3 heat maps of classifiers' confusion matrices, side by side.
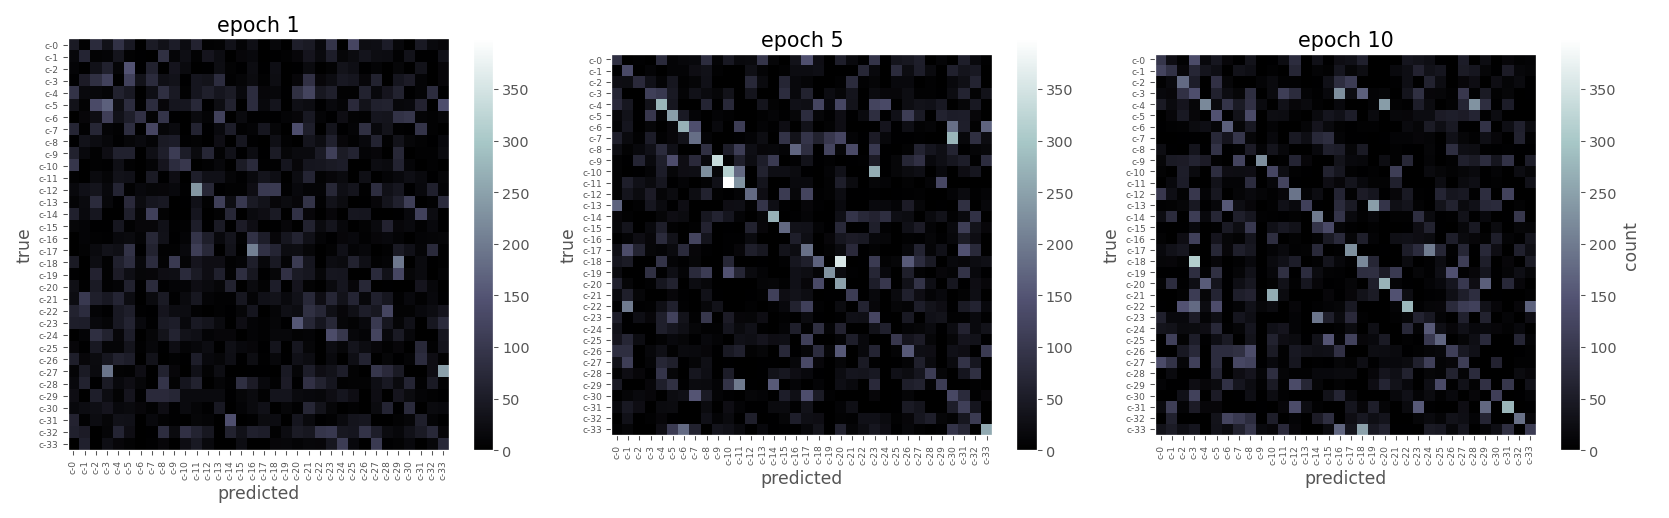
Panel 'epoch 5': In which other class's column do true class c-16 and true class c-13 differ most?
c-0
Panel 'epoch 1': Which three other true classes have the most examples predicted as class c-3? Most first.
c-27, c-5, c-6
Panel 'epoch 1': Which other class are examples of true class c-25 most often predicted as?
c-31
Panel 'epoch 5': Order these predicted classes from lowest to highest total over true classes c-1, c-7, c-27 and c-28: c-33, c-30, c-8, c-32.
c-33, c-8, c-32, c-30
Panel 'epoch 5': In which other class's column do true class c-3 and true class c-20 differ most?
c-18
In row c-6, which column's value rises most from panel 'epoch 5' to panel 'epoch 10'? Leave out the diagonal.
c-29
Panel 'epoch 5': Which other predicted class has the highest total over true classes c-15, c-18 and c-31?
c-20
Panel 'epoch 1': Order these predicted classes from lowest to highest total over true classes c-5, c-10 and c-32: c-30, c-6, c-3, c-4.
c-6, c-30, c-4, c-3
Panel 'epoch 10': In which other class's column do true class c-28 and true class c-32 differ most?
c-6
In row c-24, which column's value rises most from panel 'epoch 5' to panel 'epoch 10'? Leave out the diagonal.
c-22
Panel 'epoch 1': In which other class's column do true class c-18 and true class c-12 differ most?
c-11
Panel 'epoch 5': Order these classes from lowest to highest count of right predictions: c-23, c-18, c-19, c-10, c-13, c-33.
c-13, c-23, c-18, c-19, c-33, c-10
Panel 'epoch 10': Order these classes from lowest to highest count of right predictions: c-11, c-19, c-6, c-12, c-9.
c-19, c-11, c-6, c-12, c-9
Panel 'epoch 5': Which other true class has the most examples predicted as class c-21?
c-8
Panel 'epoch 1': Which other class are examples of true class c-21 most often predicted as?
c-1
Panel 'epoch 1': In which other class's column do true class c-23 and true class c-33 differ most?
c-20
